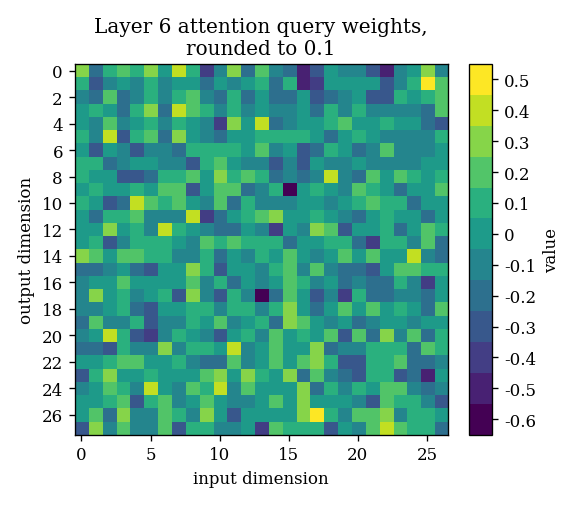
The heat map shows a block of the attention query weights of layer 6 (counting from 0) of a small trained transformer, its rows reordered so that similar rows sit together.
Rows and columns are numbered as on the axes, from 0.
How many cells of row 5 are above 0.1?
3
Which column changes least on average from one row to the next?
22
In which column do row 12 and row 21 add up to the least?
19
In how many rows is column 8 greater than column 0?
15
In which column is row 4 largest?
13
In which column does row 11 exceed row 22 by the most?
8
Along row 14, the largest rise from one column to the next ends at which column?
24
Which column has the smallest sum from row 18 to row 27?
0
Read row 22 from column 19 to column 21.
-0.3 -0.3 0.1
